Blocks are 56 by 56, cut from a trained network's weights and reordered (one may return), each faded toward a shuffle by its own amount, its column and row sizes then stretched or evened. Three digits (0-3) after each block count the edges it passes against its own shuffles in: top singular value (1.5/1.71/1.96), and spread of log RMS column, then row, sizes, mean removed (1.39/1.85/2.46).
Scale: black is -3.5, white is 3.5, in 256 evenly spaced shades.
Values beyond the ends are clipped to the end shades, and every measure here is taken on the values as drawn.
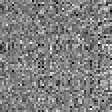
2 2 0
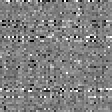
1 0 3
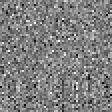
1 1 0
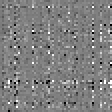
2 3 2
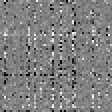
2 3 1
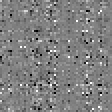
0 3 2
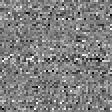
1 0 3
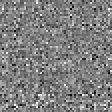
0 2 2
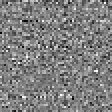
2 0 2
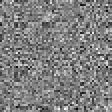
3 1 2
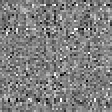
2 1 2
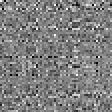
3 2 3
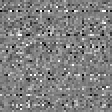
1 1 3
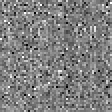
1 1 1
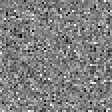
0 0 0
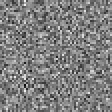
3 0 0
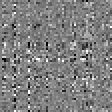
2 3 2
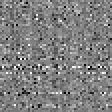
1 0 3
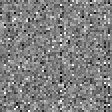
0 2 0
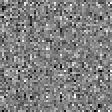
1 2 2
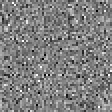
1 0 0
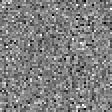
0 1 0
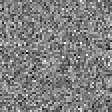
1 0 0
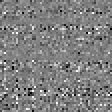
0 2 3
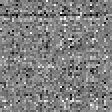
1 2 1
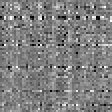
3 1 3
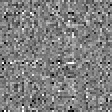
2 2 1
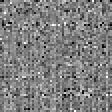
1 0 2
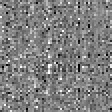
1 2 1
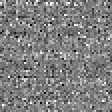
0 0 1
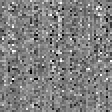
1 2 1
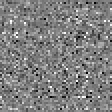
1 1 2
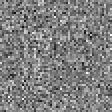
2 1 1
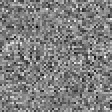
2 0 2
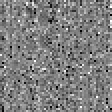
0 2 0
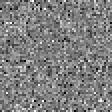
1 0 2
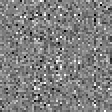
1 2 1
